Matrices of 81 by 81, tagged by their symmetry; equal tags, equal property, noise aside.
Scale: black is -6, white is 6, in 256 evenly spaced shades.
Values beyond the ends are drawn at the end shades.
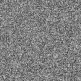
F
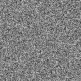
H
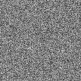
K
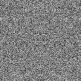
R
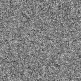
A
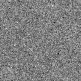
H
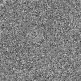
F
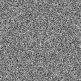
R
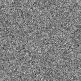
H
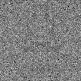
R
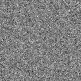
K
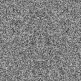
R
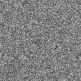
H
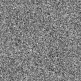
H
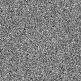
A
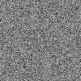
A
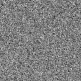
K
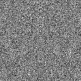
R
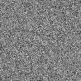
A
